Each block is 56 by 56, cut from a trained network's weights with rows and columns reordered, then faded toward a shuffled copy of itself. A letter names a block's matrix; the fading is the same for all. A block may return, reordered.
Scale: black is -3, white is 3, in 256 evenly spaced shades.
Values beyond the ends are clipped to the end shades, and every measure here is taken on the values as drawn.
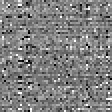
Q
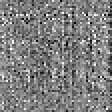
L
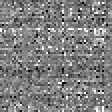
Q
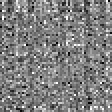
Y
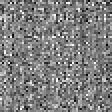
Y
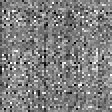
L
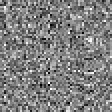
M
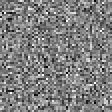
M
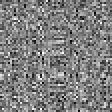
M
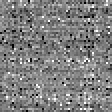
Q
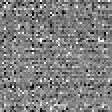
Q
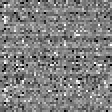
Q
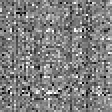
L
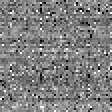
Q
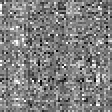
Y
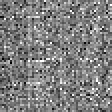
Y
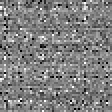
Q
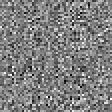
M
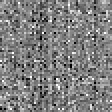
L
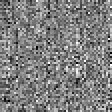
M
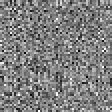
M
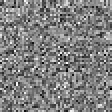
M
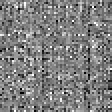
L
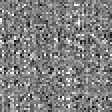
Y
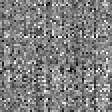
L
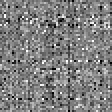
L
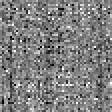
Y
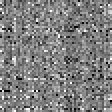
L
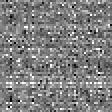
Q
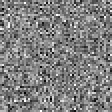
M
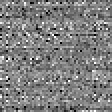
Q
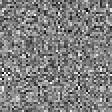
M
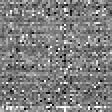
Q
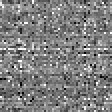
Q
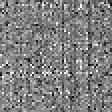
L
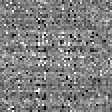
Q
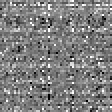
Q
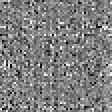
L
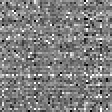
Q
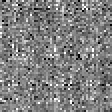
Y
